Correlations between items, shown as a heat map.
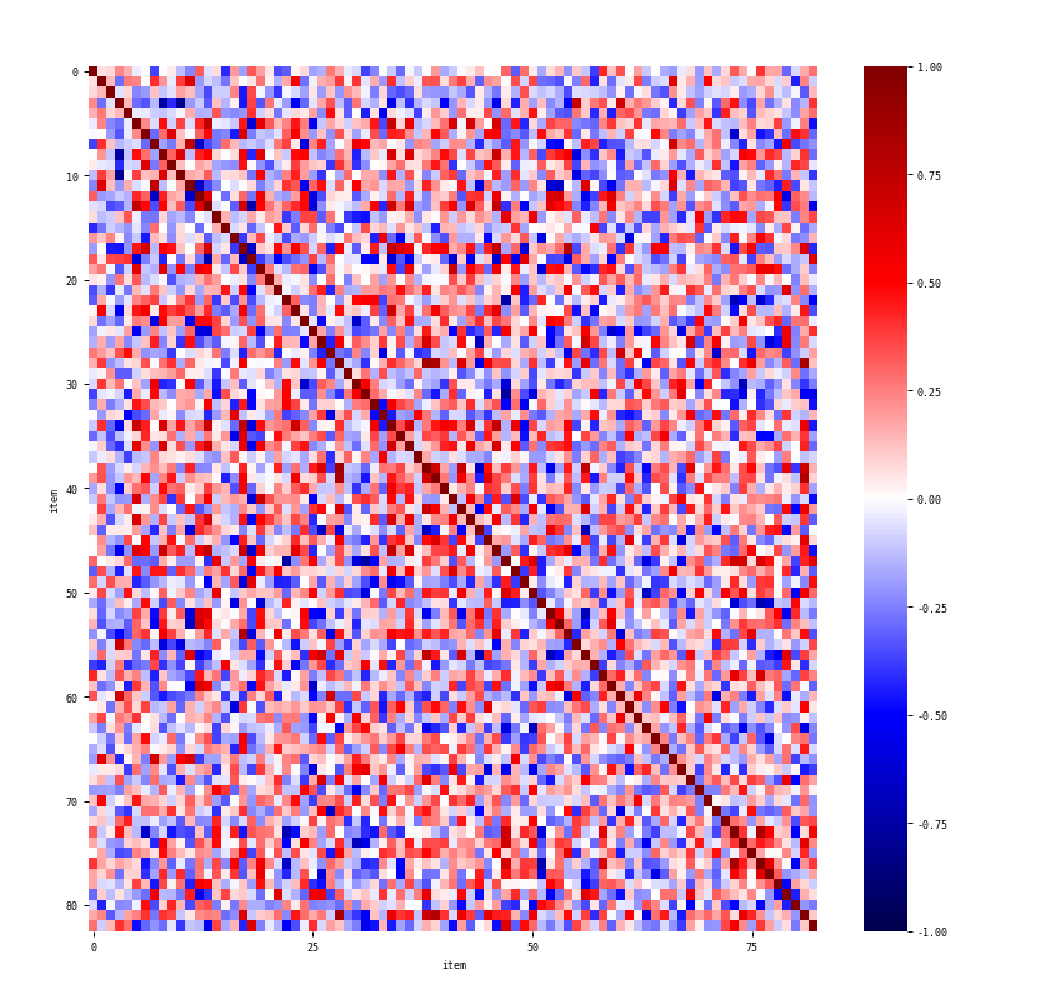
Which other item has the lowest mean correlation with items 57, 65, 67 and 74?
18
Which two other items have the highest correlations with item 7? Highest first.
11, 66
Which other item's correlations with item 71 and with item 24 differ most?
26
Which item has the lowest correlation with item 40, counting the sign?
3
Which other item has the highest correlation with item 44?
52
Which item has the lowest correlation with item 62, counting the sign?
25
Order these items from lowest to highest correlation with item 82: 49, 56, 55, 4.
56, 4, 55, 49
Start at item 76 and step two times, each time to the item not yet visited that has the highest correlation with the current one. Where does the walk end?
47
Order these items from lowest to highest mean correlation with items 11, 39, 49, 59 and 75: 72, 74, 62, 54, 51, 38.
51, 72, 62, 74, 54, 38
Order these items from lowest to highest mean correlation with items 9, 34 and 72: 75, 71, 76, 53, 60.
60, 76, 53, 71, 75
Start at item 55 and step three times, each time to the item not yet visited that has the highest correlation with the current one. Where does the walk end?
27
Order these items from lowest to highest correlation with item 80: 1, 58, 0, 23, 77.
1, 58, 77, 0, 23
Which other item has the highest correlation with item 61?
45
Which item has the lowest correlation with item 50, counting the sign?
63
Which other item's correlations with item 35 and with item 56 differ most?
13
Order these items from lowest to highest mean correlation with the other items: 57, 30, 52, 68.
57, 30, 52, 68
